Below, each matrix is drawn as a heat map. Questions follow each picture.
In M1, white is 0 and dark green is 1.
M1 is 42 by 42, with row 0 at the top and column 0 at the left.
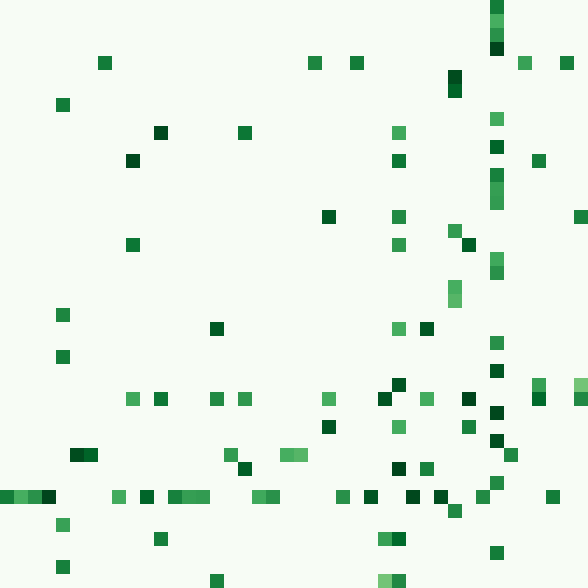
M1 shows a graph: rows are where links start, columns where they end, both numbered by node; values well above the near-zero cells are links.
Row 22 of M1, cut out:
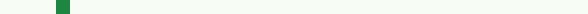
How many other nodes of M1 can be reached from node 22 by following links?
5
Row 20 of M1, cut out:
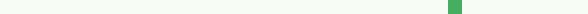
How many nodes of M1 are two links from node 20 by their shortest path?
5
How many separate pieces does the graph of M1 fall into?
4
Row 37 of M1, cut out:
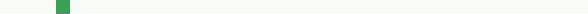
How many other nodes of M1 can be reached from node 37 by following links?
5
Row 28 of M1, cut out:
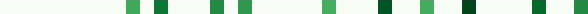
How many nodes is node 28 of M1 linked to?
10
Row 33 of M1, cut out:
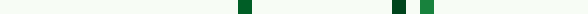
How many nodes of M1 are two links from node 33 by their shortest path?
7
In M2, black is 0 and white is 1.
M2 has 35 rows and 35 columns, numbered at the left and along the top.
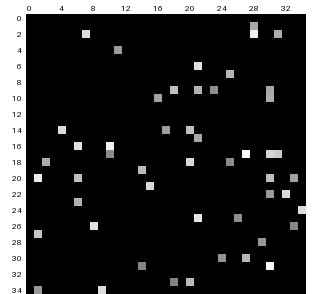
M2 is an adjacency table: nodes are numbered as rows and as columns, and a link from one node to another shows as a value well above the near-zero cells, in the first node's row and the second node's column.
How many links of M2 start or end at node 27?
3
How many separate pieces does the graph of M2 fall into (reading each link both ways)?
6
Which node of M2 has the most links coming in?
node 30
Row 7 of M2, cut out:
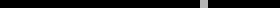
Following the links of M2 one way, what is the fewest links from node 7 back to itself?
6
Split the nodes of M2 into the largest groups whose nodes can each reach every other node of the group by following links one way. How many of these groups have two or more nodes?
2
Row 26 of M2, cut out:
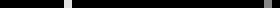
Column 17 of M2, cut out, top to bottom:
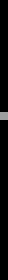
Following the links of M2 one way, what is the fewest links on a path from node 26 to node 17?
6
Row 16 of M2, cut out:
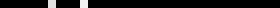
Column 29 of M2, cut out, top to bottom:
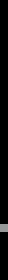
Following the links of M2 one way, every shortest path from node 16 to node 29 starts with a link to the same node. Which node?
node 10
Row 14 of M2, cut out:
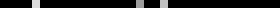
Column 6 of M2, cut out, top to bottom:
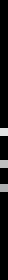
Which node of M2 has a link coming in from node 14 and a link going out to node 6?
node 20
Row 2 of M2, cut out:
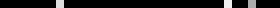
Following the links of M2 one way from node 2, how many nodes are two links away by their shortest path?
4
